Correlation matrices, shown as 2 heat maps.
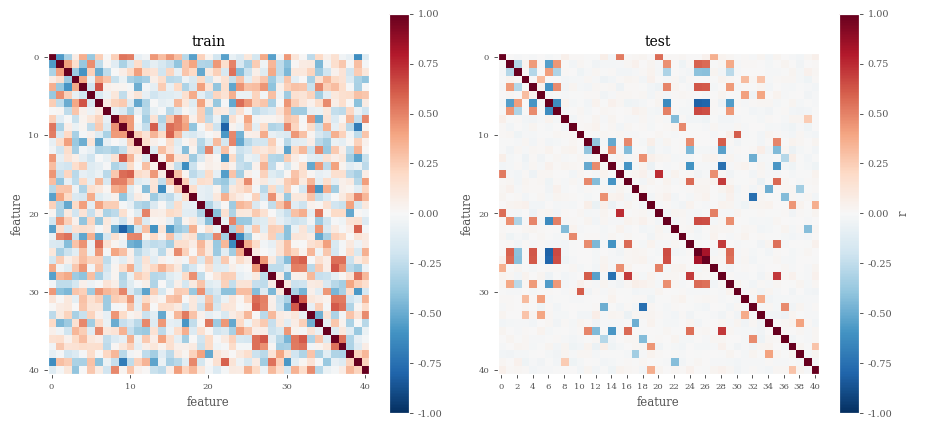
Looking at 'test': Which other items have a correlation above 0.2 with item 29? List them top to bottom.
1, 4, 7, 21, 25, 26
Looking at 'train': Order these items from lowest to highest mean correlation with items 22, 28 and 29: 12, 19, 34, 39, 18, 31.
31, 19, 34, 12, 18, 39
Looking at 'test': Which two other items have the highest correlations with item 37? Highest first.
19, 40
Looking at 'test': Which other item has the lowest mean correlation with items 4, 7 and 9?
6
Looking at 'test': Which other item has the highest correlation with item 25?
26
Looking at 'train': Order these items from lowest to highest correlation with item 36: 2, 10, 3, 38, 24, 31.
38, 24, 2, 3, 10, 31
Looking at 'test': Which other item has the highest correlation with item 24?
28
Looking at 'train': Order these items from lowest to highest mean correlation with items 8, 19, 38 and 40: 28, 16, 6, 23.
23, 28, 6, 16
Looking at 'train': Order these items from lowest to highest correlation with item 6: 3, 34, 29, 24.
29, 34, 3, 24
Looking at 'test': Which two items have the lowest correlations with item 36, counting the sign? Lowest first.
18, 13
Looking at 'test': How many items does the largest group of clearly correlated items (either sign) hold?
9
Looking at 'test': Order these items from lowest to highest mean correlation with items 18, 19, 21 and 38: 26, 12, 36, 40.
36, 12, 40, 26
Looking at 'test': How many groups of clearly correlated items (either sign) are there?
10
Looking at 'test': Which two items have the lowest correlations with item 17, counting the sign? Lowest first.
34, 38
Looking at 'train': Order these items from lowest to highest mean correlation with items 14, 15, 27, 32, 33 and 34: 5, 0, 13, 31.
5, 13, 0, 31
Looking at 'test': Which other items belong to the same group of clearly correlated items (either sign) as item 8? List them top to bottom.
22, 39
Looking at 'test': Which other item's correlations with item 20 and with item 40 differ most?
15
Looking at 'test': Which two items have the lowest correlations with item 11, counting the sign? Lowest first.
14, 12
